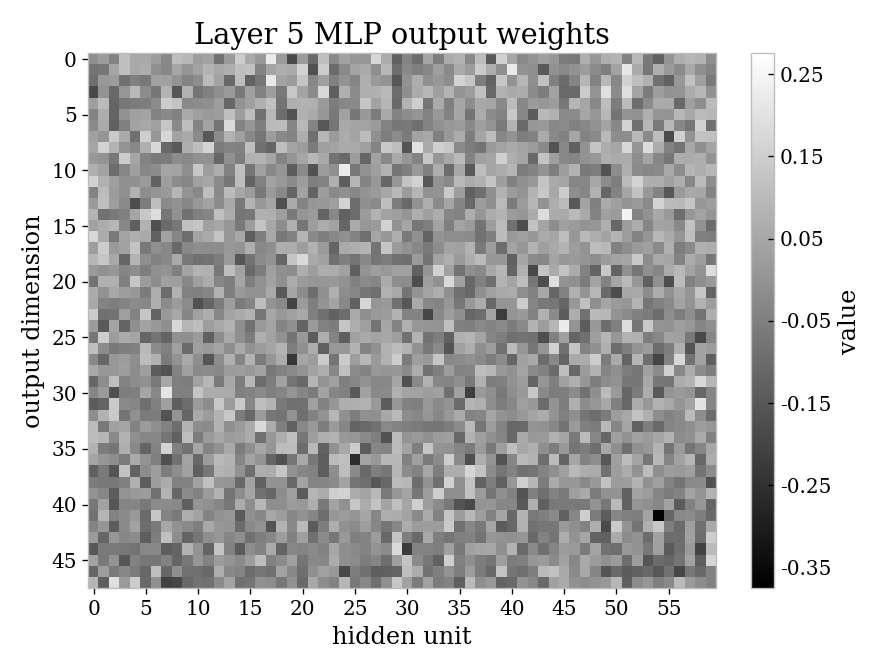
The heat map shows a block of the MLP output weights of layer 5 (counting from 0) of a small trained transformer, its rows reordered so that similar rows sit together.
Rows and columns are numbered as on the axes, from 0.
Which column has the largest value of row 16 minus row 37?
0
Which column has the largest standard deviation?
51
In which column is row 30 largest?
7
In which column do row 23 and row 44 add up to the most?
29
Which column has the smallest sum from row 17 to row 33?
54
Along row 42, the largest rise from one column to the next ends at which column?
50
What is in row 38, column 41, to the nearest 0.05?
0.15
